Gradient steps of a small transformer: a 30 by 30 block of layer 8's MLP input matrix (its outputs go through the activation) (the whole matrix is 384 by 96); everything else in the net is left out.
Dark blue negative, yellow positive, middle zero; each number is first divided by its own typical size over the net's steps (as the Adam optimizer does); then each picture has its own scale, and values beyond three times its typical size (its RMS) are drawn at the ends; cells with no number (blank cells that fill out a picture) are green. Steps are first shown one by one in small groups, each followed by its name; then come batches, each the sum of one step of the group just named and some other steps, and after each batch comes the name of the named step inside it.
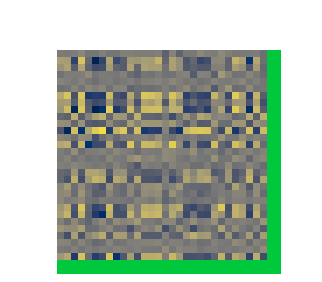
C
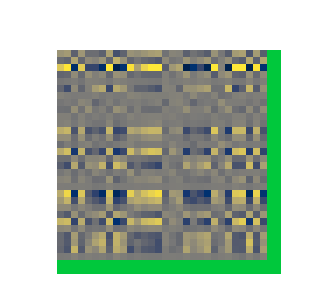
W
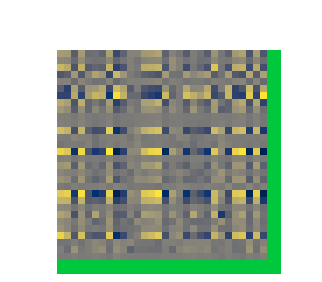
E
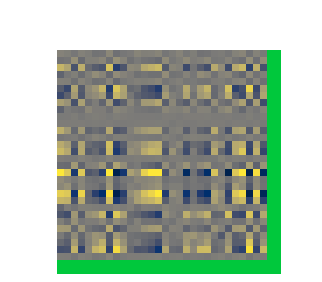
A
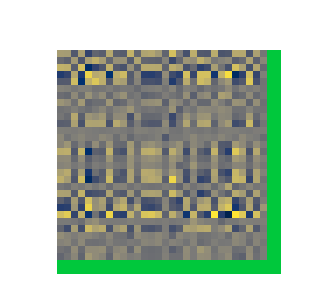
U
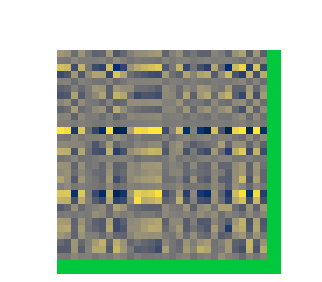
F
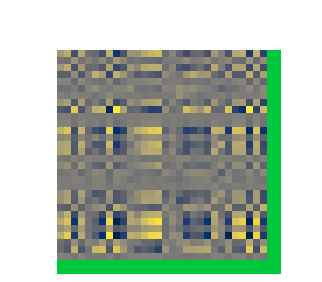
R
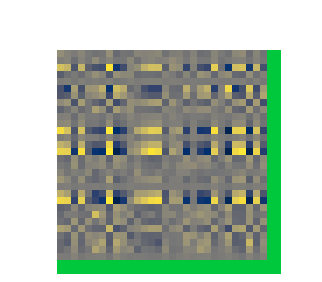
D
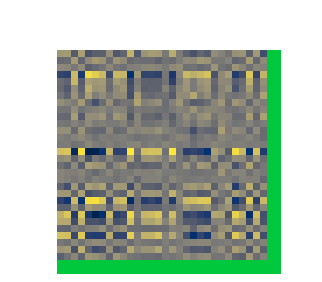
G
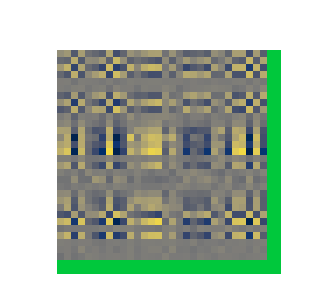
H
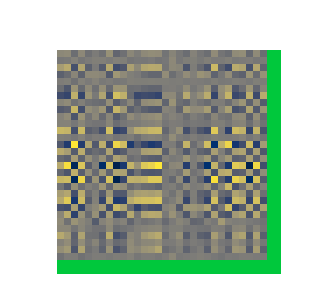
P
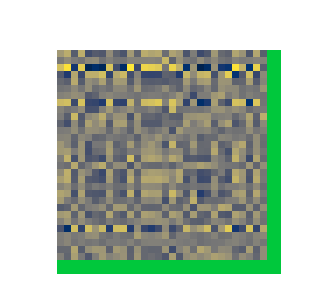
U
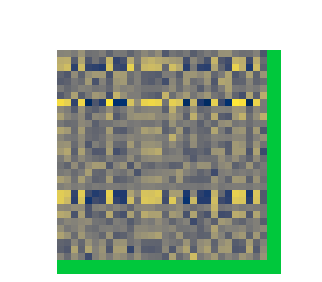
E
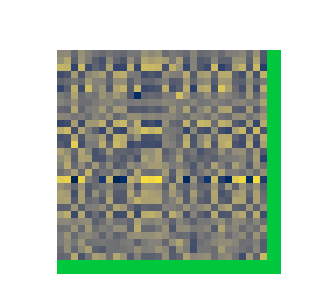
P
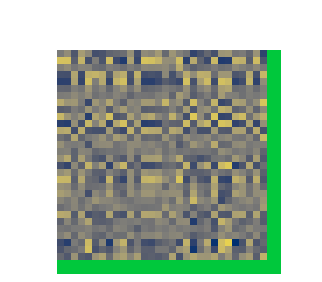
G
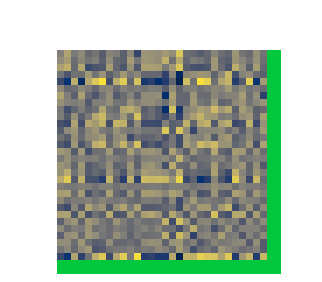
U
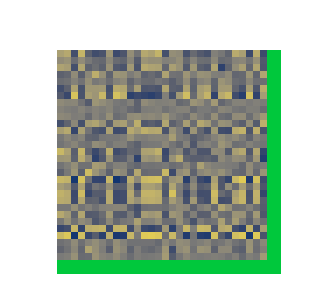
E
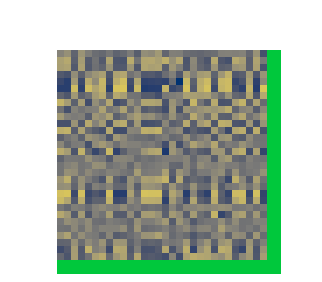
E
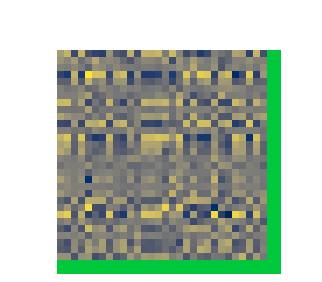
U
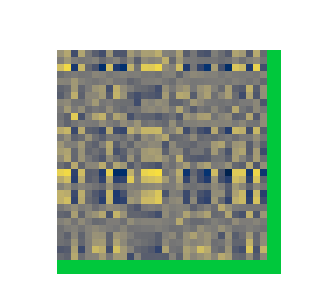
A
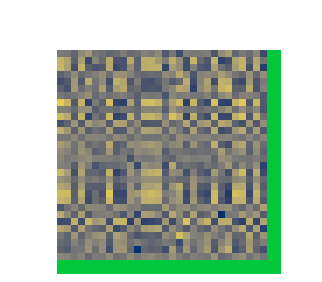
A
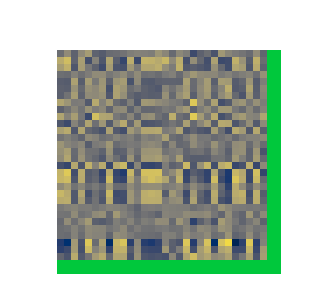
A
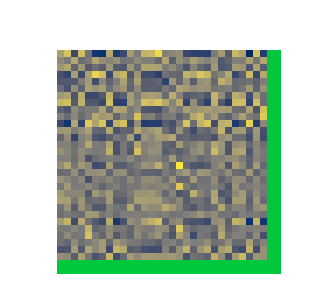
R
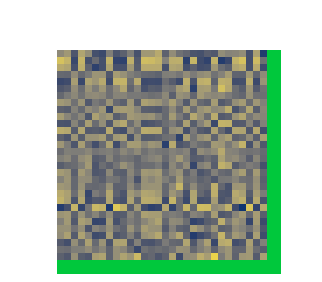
R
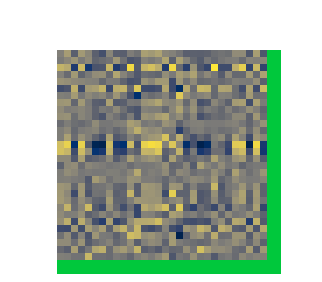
H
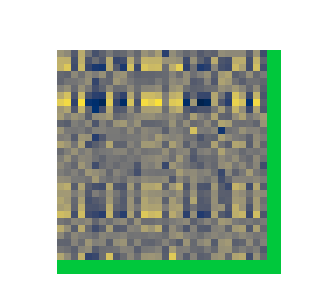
C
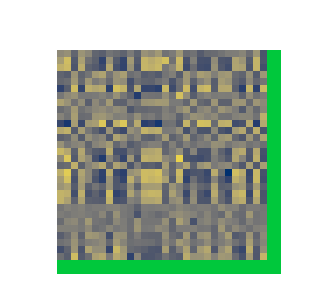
A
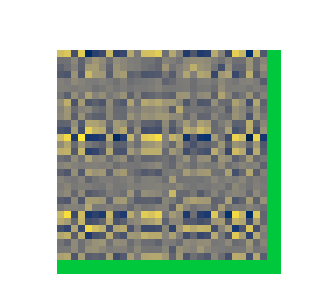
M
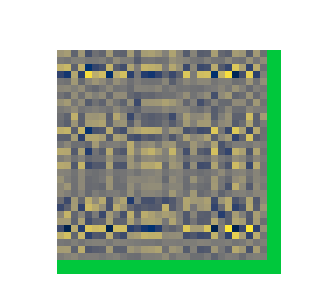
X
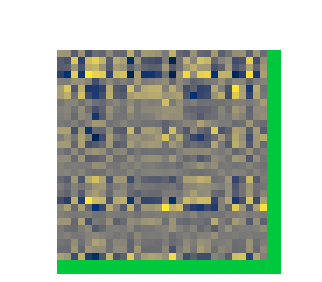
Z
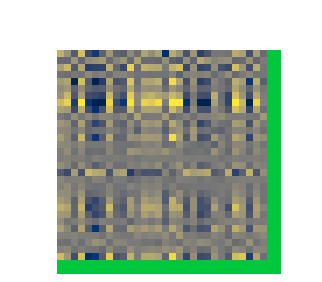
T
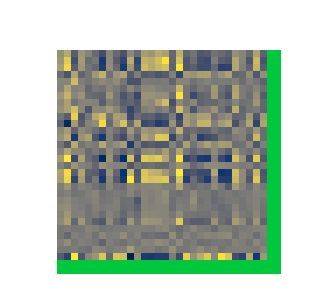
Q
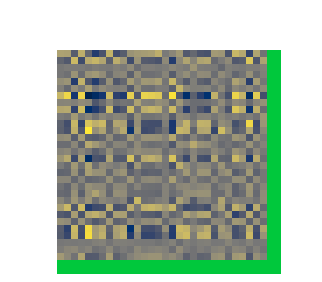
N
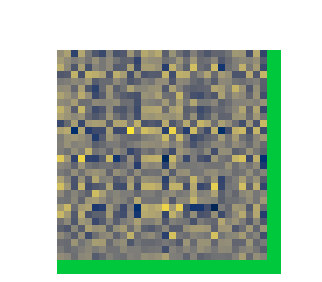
Z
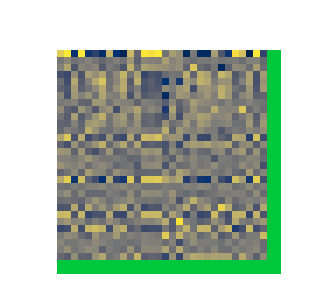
M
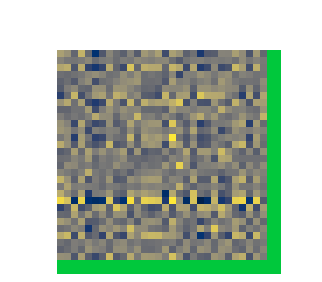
T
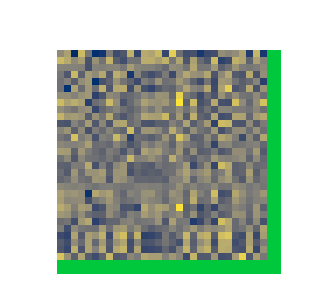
T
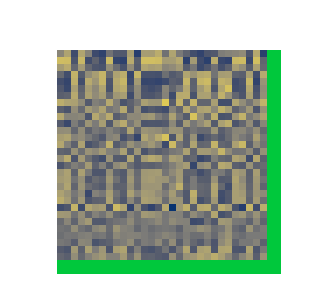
Q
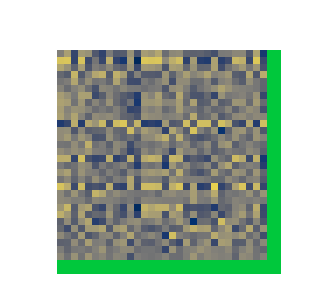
Q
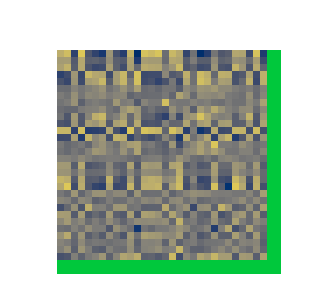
X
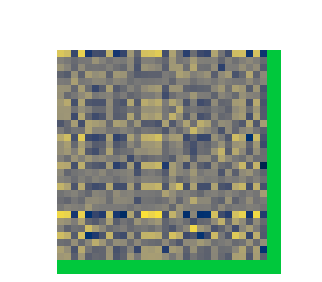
M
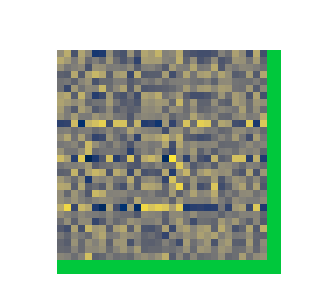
N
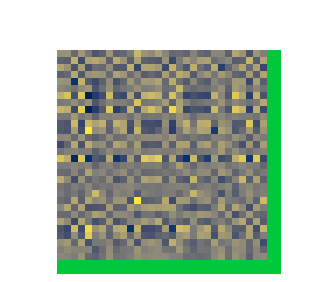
N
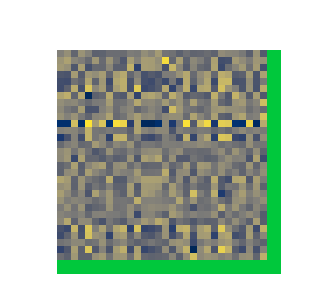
N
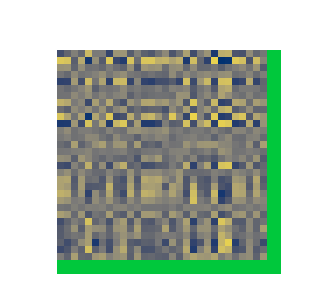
Q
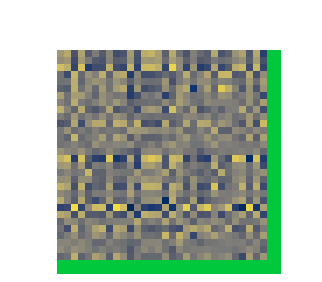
X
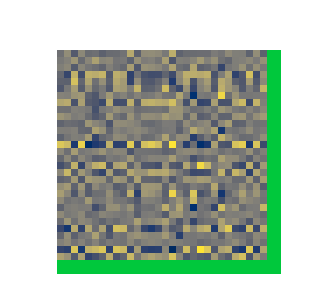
Z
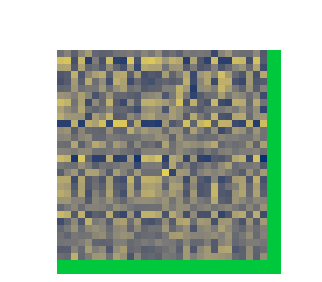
Q
